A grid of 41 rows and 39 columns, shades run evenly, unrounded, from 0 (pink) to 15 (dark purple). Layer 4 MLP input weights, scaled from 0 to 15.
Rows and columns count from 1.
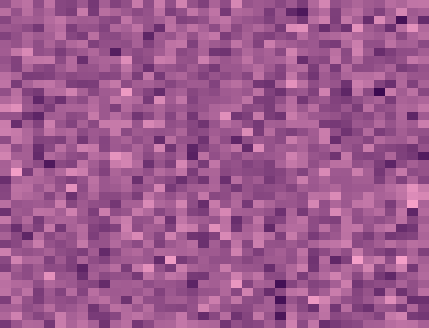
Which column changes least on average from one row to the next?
9
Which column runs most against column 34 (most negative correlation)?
12
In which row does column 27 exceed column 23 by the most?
17
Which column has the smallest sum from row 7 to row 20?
27
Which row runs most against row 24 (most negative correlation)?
30
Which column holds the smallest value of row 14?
2
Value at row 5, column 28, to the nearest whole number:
5
